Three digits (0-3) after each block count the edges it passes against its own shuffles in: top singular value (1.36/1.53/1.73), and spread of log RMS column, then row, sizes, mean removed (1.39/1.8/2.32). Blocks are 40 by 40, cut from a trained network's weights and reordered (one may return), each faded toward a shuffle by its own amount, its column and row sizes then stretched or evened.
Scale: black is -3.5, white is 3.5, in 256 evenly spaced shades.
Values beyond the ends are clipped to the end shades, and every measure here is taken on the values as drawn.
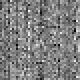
2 2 0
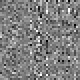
2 3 0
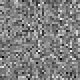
2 2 1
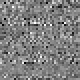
1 0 3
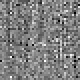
1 1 2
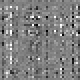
3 3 3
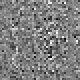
1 3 1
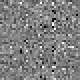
1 2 1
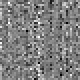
1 3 0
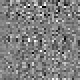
3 3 2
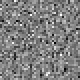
0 1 0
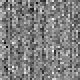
2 1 0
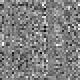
1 3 0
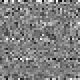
2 0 3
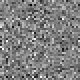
1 2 1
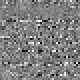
0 0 3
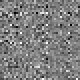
1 2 2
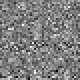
1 0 2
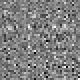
2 2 1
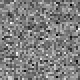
1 1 1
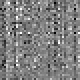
3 2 3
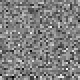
1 1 2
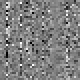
0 3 0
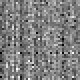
3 1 2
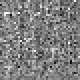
0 0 2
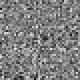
1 0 2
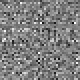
2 1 3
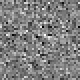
0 2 1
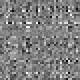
3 2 3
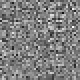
3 2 1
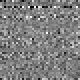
2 0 3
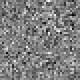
1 2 1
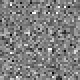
1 1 2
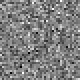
0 1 0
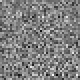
3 0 2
